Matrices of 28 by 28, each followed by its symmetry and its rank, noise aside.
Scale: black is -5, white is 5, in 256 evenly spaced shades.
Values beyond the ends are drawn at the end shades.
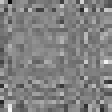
no symmetry, rank four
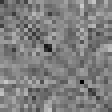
symmetric, rank four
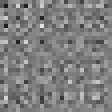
symmetric, rank three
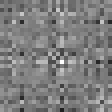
symmetric, rank three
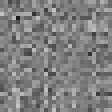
no symmetry, rank six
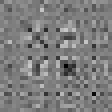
symmetric, rank three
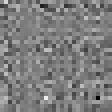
no symmetry, rank six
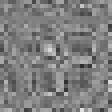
symmetric, rank three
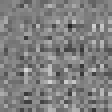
antisymmetric, rank four
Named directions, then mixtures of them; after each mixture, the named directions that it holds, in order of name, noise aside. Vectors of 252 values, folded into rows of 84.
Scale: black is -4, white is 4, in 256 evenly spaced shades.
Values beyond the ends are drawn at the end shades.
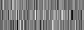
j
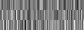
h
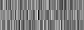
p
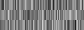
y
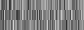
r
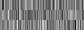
j, y.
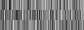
r.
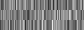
j, y.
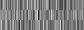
p.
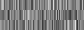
y.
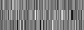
j.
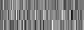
h, j.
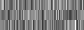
y.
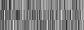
r.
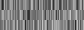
h, y.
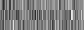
j, r.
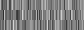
r.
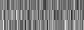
h, r.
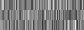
y.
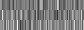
h, j.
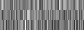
h, y.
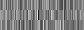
p.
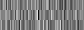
p.
